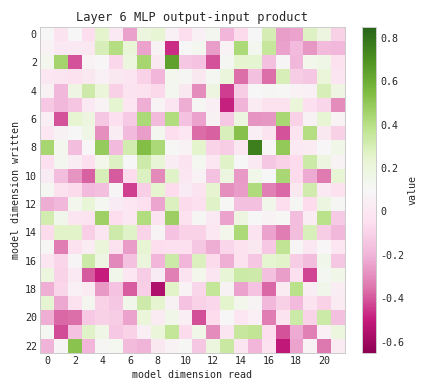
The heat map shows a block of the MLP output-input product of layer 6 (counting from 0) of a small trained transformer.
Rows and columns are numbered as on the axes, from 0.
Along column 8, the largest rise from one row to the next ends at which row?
19
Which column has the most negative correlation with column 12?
14
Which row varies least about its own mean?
9
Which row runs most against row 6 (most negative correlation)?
1
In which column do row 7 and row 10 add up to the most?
13
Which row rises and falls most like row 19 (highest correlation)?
21
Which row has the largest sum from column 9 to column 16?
8
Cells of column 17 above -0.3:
18
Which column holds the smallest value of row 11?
6
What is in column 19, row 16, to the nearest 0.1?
-0.2
